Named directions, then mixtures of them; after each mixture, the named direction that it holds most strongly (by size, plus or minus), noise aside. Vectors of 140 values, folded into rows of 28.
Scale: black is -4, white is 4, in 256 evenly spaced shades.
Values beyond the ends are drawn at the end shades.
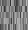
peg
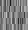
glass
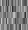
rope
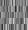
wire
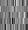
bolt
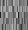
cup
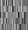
cup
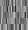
rope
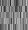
peg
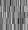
glass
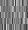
bolt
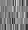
bolt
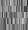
glass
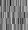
glass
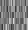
wire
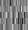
glass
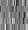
bolt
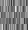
wire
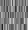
wire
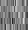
bolt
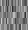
rope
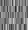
wire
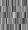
rope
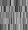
peg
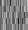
glass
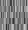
wire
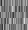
wire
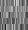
bolt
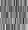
bolt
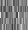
cup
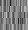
glass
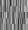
glass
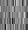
bolt
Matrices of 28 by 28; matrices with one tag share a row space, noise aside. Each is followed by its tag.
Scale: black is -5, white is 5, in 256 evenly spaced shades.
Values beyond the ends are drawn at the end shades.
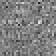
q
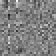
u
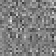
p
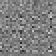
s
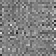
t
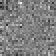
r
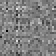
q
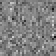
p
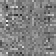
r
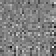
p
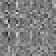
u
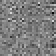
p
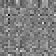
u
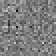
u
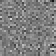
p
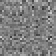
s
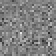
s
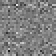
u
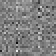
q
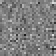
p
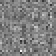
s
